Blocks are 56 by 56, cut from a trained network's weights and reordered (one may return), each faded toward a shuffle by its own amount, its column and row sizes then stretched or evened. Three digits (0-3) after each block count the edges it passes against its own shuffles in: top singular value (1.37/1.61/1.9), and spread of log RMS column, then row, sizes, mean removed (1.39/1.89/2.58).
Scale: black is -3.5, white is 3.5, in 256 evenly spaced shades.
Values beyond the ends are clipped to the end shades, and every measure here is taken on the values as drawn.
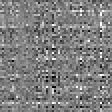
2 3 2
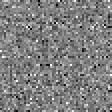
0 0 2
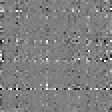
2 2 2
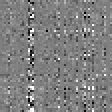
2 3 2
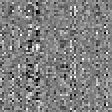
3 3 1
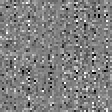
0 3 1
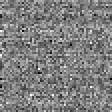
0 1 1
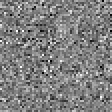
2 1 2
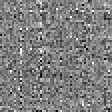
0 3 0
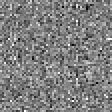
1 0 1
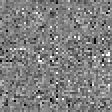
0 2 2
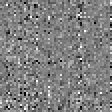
0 3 1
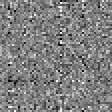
1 2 1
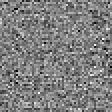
2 0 0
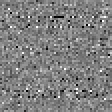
0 0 2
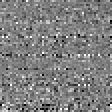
1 1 3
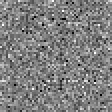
0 0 0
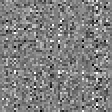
1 3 1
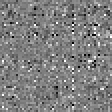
0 2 2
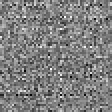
0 2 2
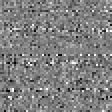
0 0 3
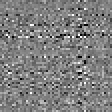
3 2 3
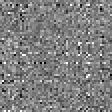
1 2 2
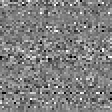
1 0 3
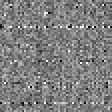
2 0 2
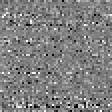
0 0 3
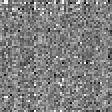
2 1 1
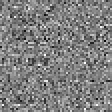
2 1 1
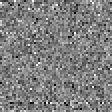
0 0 1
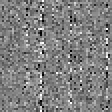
1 3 0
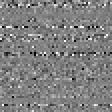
1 0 3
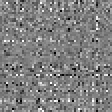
2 2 3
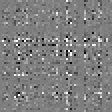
0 3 3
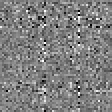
1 2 2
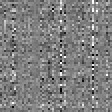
1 3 0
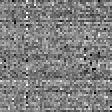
2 2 0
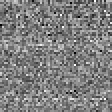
0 1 2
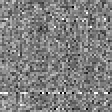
2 0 1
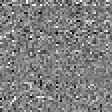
1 2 2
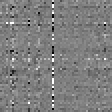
3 2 0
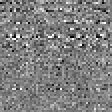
3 0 3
